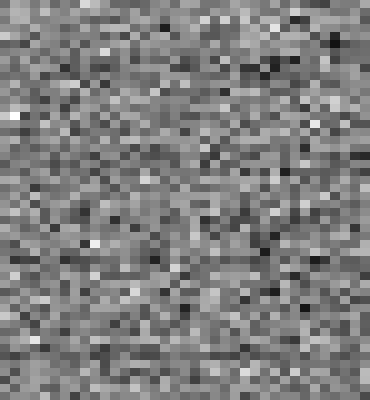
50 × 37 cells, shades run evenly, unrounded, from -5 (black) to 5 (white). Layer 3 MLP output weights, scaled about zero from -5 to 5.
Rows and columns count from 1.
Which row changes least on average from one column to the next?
45
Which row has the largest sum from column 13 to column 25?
3
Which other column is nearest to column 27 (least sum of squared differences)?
16
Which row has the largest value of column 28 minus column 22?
4
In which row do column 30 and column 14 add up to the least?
8
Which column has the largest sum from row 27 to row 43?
10
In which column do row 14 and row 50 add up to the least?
31
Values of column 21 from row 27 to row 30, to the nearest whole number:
1 -3 -2 0
